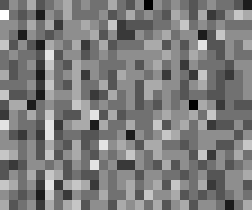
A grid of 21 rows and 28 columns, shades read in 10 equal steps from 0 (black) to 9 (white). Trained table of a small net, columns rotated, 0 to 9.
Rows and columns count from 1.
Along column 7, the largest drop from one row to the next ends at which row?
19
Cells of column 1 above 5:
8
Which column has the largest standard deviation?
1
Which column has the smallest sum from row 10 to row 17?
5
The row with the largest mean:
16
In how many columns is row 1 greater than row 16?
7
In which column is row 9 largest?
6
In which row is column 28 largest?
15
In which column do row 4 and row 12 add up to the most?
11
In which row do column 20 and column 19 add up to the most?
14
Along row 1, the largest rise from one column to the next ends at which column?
18
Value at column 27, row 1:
3
